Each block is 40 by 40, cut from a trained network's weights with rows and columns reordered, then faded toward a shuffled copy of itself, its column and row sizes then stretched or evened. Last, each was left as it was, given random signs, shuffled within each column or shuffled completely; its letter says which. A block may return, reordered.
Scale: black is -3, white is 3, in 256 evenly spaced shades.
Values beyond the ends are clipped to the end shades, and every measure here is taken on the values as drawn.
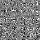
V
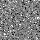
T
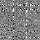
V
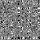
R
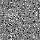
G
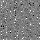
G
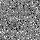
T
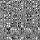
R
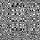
R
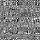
R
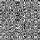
R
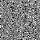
G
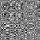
R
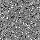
T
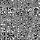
V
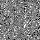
G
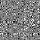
R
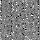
G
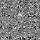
V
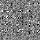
V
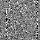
G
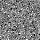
T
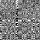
R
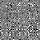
R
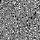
G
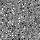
G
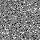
T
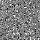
G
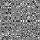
R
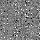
G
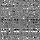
R
